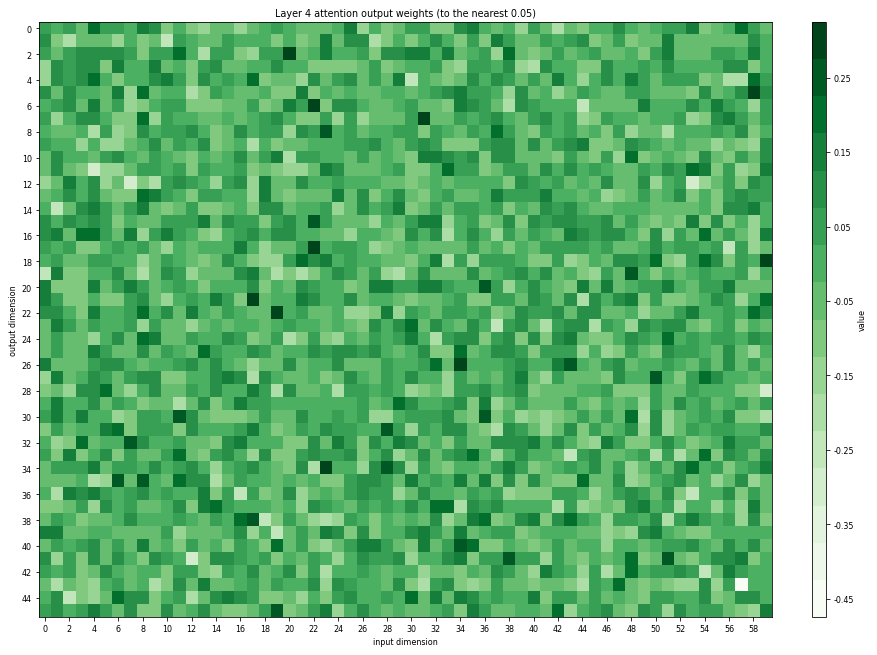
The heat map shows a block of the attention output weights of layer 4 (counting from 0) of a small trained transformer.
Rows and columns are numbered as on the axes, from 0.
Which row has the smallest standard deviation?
29
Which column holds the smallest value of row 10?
20
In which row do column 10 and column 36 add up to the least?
1
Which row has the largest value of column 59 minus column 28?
18
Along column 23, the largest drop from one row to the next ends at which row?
35
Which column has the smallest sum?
44
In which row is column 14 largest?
37
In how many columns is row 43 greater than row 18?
16
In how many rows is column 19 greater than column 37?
17
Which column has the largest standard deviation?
4
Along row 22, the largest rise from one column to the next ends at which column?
19
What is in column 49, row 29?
-0.15
